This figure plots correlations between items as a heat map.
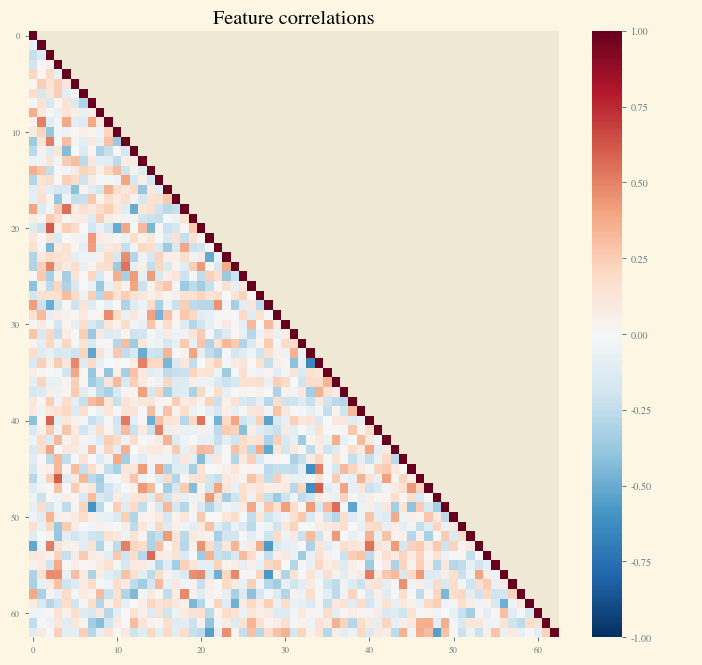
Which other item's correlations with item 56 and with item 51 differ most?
3
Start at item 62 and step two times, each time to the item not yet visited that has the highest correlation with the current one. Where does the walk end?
11
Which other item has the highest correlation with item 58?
18
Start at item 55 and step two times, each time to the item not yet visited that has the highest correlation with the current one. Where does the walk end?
46
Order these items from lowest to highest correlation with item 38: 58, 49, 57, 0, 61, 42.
49, 61, 57, 42, 0, 58
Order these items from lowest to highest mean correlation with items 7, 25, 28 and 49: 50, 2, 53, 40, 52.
2, 40, 53, 50, 52
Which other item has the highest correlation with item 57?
44
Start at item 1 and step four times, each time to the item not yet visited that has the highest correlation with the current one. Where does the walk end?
54
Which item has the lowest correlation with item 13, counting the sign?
33
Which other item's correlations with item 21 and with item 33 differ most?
7
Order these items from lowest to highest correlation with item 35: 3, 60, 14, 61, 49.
14, 3, 61, 60, 49
